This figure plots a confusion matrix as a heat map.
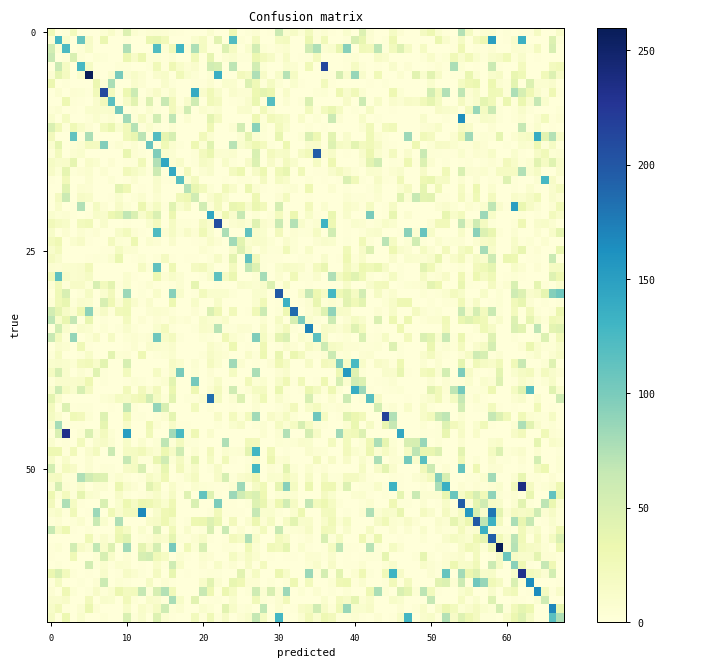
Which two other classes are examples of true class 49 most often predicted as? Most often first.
47, 43
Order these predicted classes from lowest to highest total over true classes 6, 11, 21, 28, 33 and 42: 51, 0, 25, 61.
51, 61, 25, 0
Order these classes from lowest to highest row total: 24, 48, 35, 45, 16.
24, 45, 16, 48, 35
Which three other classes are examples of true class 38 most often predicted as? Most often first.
40, 24, 62
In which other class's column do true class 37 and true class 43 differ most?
14
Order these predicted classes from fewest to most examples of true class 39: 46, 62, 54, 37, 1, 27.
37, 62, 46, 1, 27, 54
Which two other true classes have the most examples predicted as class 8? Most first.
6, 48
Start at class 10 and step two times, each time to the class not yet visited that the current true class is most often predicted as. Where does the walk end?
22
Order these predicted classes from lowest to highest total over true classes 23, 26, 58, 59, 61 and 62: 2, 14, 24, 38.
2, 24, 38, 14
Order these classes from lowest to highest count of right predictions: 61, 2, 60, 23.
23, 61, 60, 2
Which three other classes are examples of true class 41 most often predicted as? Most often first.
40, 63, 54
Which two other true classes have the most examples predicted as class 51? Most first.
52, 44
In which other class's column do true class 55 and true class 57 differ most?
58
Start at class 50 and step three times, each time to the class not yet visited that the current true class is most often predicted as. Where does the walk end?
35
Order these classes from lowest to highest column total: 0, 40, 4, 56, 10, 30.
4, 40, 0, 30, 56, 10
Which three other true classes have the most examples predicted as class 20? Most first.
53, 64, 59
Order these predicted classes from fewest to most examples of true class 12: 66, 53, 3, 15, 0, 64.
53, 0, 15, 66, 3, 64
